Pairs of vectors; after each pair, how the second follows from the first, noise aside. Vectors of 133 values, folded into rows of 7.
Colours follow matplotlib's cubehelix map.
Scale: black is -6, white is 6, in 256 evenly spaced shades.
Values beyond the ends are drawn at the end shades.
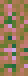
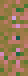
reversed, partly zeroed.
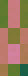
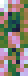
reversed, negated, scaled up.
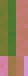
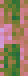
wrapped around.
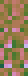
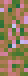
wrapped around.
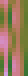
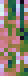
reversed, negated, scaled up.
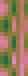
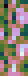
reversed, negated, scaled up.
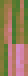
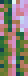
wrapped around, scaled up.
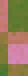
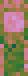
wrapped around.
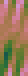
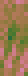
wrapped around, shrunk.
